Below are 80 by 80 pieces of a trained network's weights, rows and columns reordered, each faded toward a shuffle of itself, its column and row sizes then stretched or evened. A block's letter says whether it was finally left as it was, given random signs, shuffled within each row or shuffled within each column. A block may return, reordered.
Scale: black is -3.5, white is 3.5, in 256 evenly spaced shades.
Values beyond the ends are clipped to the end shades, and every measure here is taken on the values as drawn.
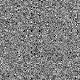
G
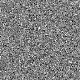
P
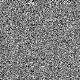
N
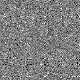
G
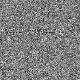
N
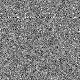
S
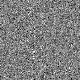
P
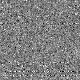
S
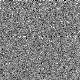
S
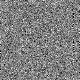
P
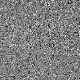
N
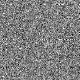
N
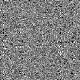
G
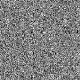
G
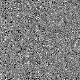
N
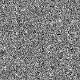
N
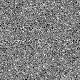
S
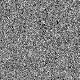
P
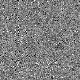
G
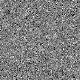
N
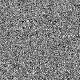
S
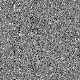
P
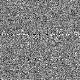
N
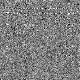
N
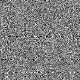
N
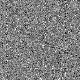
P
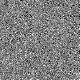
N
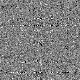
N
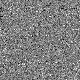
S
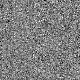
P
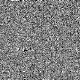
N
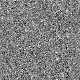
P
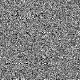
N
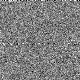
S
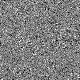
S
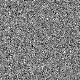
P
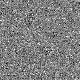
S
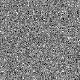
G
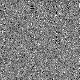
P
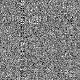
G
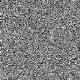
G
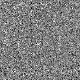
N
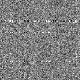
G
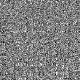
G
